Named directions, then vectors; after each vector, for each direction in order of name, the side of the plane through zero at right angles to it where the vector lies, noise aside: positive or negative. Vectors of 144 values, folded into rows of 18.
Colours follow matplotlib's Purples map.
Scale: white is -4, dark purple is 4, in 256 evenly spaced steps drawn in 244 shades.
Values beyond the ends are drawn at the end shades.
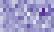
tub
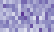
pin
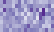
negative, positive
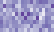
positive, negative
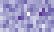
positive, positive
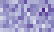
positive, positive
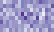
positive, negative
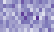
positive, negative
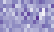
positive, negative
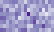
negative, negative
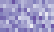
negative, negative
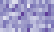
positive, positive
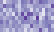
positive, negative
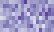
positive, positive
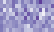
positive, negative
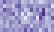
negative, positive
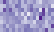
negative, positive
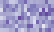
positive, positive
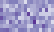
negative, negative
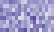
negative, negative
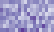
negative, negative
